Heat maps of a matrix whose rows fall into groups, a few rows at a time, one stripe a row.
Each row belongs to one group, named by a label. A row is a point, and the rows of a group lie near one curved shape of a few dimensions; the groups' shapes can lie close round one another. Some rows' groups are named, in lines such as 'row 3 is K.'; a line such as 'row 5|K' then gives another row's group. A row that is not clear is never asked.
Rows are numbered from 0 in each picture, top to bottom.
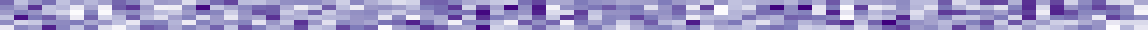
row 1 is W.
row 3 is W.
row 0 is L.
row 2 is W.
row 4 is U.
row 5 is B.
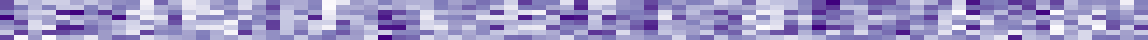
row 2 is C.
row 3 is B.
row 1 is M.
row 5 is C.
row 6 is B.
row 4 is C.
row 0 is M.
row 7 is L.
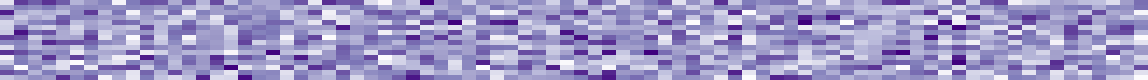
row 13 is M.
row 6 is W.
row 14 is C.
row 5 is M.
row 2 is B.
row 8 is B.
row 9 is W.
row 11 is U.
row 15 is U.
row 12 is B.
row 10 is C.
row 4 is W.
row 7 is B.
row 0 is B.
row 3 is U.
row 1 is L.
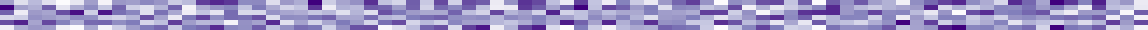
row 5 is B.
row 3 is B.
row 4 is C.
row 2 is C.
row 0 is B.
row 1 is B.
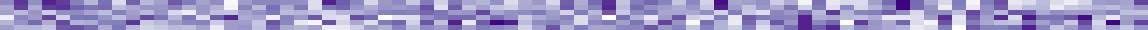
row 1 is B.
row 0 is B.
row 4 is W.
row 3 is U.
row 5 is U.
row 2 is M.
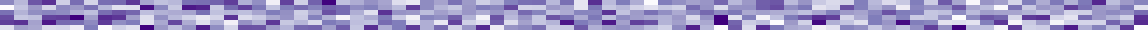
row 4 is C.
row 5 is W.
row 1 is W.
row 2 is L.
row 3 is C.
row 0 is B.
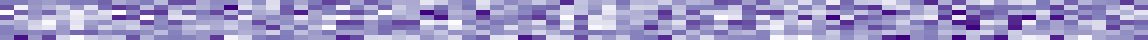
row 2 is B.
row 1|M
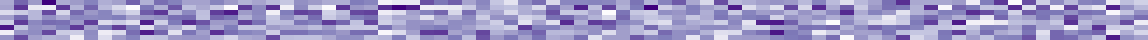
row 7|W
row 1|C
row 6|B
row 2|U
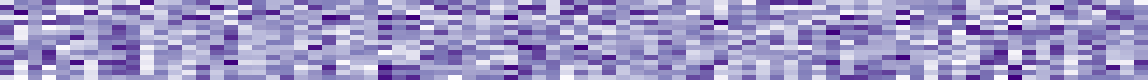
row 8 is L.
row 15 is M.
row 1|B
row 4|B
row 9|B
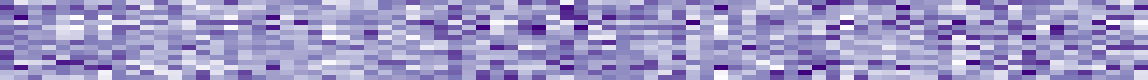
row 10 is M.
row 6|B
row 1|C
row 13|C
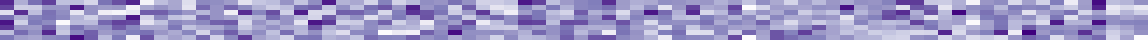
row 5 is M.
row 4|B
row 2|B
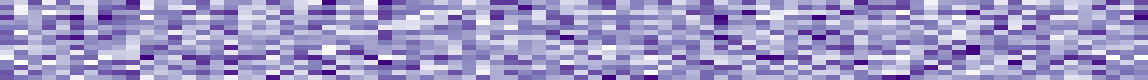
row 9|U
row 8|B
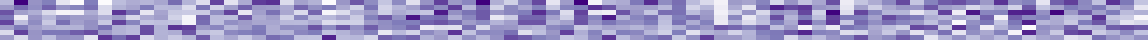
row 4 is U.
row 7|L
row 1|U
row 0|W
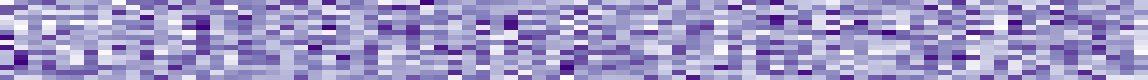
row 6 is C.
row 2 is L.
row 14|U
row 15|U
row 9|B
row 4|W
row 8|W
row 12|W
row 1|C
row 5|M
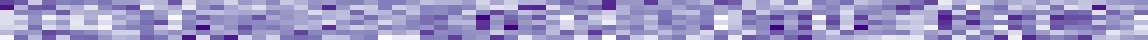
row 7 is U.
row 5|W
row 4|W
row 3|W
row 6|B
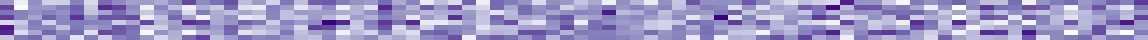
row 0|M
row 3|C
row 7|W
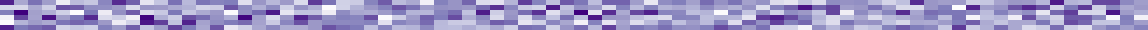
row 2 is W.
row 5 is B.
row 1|U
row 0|B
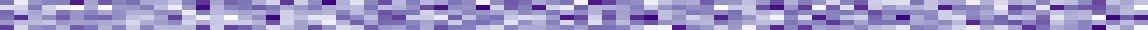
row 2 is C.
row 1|W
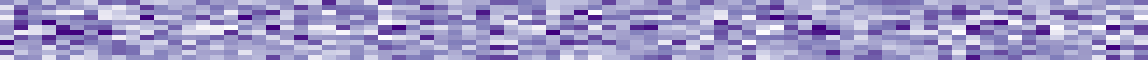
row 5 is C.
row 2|W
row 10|M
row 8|B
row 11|W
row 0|L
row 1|B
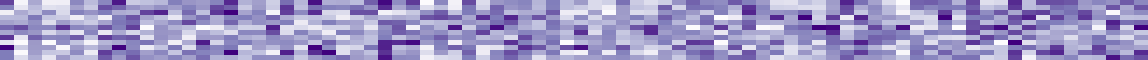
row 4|L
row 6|M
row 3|W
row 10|M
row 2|U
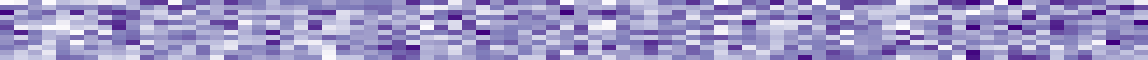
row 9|C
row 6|W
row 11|U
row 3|W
